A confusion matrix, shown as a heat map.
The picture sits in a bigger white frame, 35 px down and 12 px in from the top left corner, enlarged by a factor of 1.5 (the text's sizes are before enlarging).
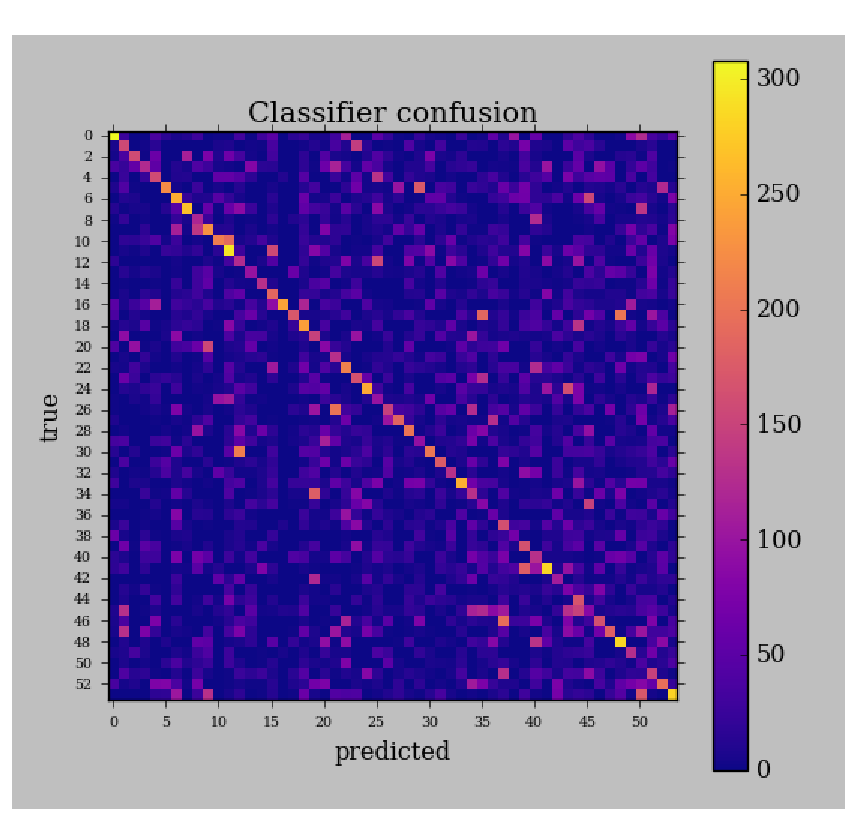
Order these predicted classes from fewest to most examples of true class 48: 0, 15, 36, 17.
0, 17, 15, 36
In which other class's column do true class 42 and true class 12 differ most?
25
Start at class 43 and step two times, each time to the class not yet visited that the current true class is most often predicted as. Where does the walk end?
37
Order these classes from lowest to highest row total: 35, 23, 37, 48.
35, 37, 23, 48
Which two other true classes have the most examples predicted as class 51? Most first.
24, 17
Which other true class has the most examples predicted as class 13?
3
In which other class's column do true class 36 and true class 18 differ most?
44
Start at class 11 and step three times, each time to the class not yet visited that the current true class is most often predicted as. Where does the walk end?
39
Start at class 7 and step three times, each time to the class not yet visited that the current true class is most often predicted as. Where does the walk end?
40
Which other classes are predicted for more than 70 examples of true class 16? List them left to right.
4, 15, 18, 49
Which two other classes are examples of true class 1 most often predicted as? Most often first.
23, 39
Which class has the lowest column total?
16
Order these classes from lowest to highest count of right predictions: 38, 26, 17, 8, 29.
38, 29, 8, 26, 17
